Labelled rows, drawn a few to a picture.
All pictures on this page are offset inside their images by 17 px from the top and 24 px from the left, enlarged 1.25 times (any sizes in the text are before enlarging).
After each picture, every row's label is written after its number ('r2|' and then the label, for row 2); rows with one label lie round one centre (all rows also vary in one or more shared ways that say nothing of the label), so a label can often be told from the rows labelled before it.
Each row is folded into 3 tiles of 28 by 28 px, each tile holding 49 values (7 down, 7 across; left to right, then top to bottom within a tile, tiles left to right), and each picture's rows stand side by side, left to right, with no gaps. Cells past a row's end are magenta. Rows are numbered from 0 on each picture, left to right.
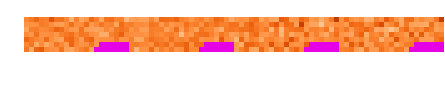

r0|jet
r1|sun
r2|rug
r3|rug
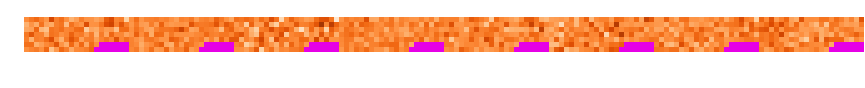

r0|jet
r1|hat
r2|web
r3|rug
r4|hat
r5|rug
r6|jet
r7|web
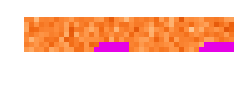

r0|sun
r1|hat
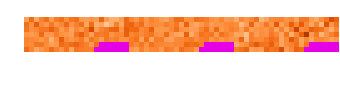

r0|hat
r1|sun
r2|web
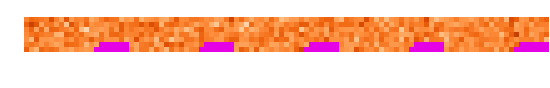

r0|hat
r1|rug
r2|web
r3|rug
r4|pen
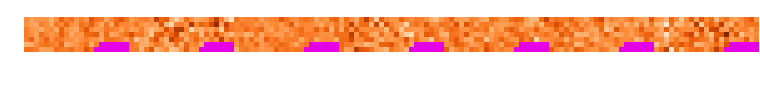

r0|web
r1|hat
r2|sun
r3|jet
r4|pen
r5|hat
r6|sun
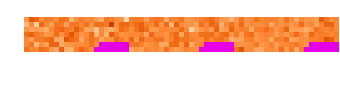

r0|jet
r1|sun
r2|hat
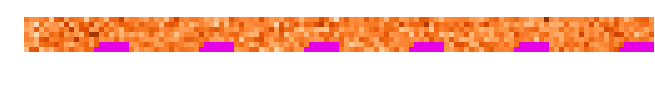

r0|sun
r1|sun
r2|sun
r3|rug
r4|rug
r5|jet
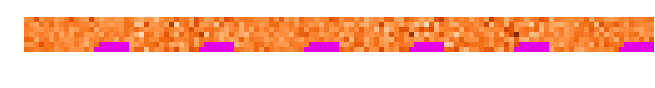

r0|jet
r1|web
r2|web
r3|jet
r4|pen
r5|rug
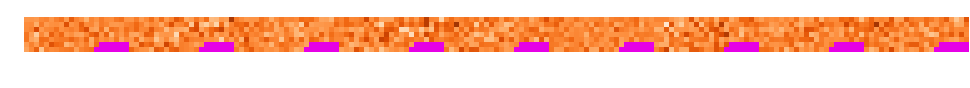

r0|sun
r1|hat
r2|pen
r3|rug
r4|web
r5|jet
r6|jet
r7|pen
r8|rug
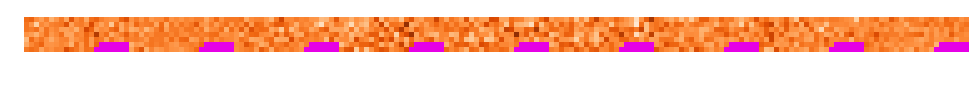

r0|pen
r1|rug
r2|rug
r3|pen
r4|hat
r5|web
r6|pen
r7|pen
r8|jet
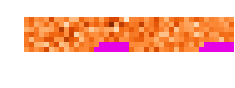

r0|pen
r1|jet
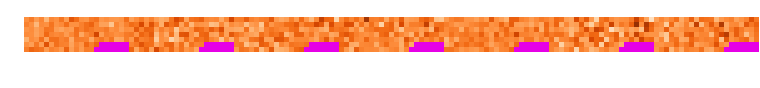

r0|pen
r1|jet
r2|jet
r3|hat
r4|pen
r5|hat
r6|hat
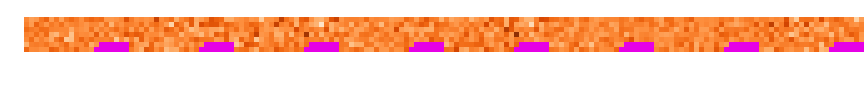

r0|web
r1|web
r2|pen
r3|jet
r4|pen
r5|web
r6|web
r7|sun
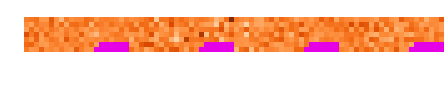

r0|jet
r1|web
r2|sun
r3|web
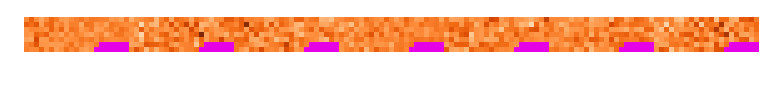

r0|pen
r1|hat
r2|sun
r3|jet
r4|hat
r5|pen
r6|pen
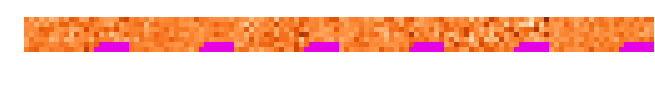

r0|jet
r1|pen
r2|pen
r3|pen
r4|hat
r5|rug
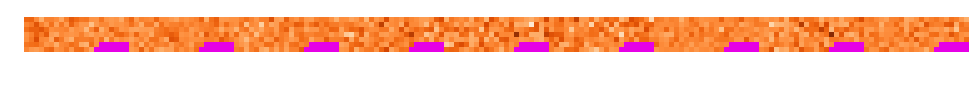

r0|sun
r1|rug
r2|hat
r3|sun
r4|hat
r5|jet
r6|sun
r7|hat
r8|pen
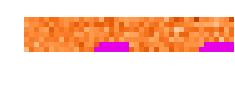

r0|rug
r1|jet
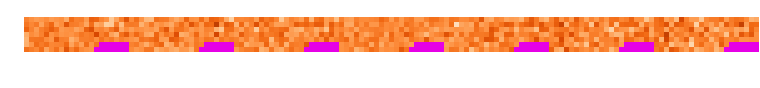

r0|pen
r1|pen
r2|rug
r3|web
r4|hat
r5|pen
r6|pen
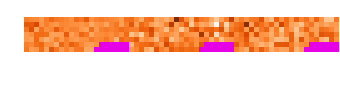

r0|hat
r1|sun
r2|rug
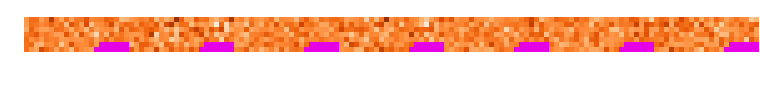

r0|jet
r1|jet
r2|rug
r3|sun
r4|rug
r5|rug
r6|jet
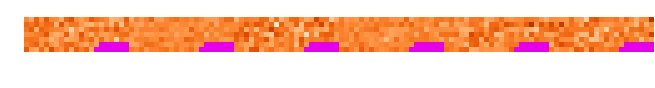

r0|jet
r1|web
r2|web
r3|web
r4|pen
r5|web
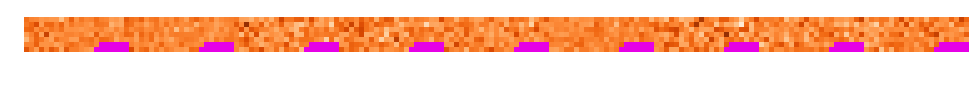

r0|pen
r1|jet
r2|sun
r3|rug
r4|pen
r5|sun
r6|sun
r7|web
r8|web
